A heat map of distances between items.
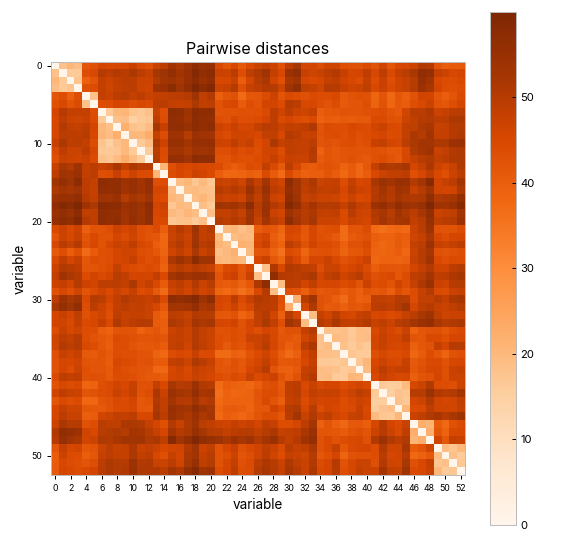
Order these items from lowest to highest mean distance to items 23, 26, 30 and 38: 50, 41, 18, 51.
41, 50, 51, 18
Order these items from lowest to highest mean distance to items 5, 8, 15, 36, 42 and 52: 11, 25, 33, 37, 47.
37, 11, 25, 47, 33
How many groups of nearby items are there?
14
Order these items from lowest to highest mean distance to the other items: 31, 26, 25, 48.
25, 26, 31, 48
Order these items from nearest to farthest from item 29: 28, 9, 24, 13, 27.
28, 24, 13, 9, 27
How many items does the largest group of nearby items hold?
7
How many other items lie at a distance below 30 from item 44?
4
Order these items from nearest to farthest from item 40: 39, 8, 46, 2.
39, 46, 8, 2
